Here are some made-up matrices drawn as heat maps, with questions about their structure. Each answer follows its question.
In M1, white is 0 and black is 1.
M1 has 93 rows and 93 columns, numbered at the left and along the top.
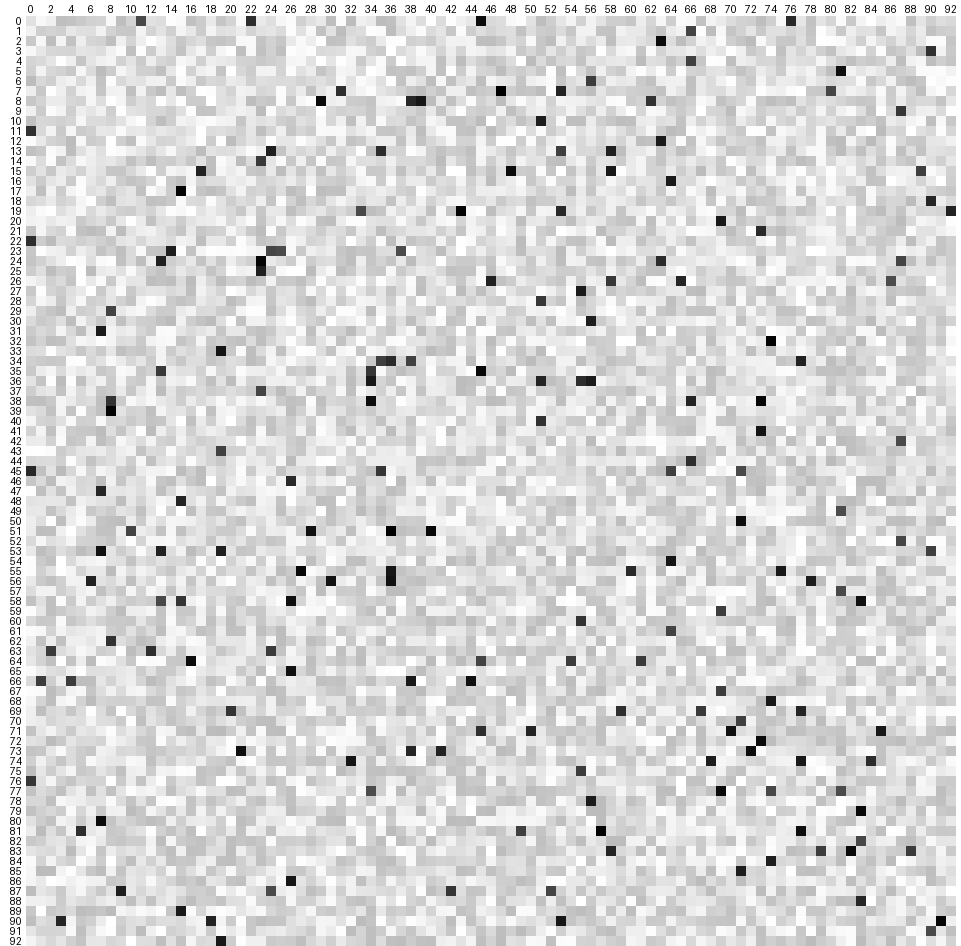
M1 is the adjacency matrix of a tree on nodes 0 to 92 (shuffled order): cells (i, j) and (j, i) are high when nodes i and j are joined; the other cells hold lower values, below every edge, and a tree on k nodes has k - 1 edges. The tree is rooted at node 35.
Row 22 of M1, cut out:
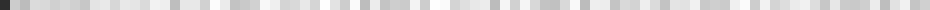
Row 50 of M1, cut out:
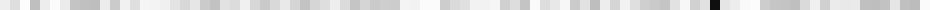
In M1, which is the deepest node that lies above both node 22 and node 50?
45
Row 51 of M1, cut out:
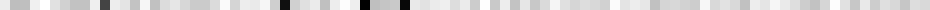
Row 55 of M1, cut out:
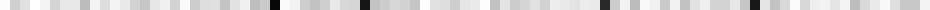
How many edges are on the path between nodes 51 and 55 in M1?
2
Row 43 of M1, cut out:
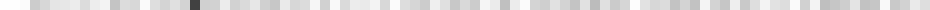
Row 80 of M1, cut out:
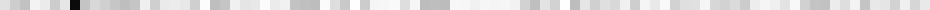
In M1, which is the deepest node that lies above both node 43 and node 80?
53
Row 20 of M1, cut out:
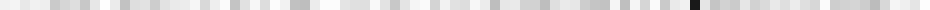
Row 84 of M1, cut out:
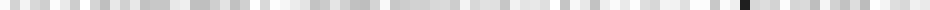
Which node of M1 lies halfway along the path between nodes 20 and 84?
77
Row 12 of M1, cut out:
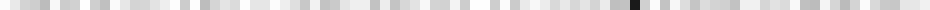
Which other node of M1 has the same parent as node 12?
2
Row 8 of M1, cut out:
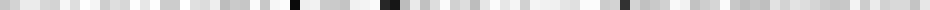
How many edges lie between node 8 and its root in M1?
3
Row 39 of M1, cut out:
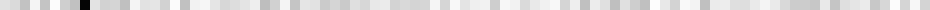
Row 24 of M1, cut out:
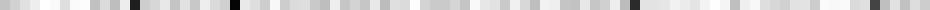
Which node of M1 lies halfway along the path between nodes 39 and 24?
34
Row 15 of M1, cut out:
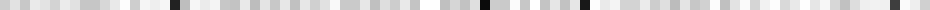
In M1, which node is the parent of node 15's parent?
13
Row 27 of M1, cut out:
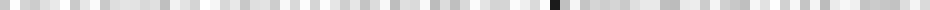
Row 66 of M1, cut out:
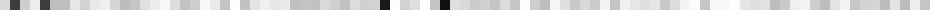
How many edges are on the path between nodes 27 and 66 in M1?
5
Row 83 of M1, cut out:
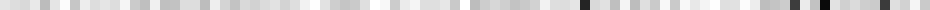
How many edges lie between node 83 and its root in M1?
3
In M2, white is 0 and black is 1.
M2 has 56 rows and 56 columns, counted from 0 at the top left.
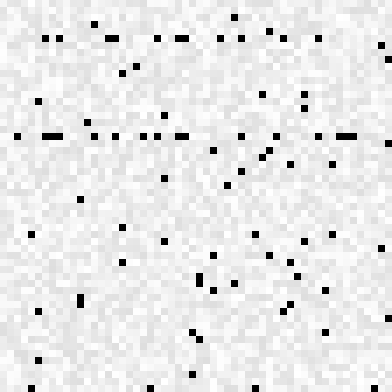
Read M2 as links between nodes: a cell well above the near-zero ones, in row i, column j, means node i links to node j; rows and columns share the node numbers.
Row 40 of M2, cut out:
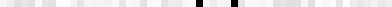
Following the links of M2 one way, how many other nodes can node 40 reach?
10
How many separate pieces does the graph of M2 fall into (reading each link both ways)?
6
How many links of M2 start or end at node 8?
3
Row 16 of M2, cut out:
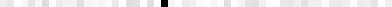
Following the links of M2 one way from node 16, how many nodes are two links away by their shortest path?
2
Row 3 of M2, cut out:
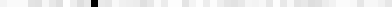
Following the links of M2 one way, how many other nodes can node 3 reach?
9
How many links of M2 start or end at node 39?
3
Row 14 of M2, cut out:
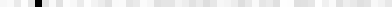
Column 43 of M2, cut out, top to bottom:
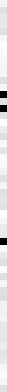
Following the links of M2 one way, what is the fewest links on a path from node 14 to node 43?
3
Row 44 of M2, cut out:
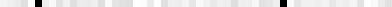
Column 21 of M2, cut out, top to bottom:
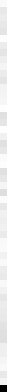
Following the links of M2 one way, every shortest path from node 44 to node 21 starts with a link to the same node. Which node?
node 5
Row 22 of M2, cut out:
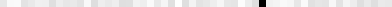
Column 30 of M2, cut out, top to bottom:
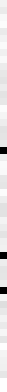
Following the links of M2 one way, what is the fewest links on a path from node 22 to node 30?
3
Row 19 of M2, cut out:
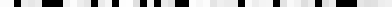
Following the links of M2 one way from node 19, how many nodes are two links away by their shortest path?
9
